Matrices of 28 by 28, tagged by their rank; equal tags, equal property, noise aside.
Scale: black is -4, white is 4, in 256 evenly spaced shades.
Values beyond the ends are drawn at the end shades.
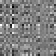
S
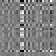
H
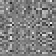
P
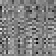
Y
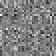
P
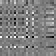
H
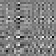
S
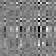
H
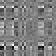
H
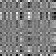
H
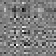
Y
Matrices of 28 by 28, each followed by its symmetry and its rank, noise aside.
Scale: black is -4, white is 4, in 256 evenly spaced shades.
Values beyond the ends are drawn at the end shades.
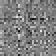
no symmetry, rank five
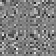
antisymmetric, rank four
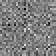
symmetric, rank four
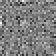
symmetric, rank five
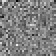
no symmetry, rank six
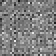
symmetric, rank four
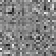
symmetric, rank six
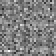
antisymmetric, rank six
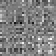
no symmetry, rank four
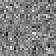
no symmetry, rank five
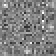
no symmetry, rank four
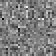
no symmetry, rank five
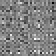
no symmetry, rank five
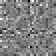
no symmetry, rank four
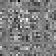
no symmetry, rank five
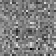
no symmetry, rank five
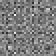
symmetric, rank four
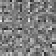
antisymmetric, rank four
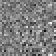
no symmetry, rank four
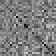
symmetric, rank four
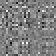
antisymmetric, rank four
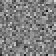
antisymmetric, rank six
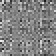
no symmetry, rank four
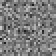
no symmetry, rank five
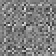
symmetric, rank four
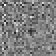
symmetric, rank four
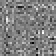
antisymmetric, rank six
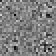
symmetric, rank five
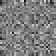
no symmetry, rank four
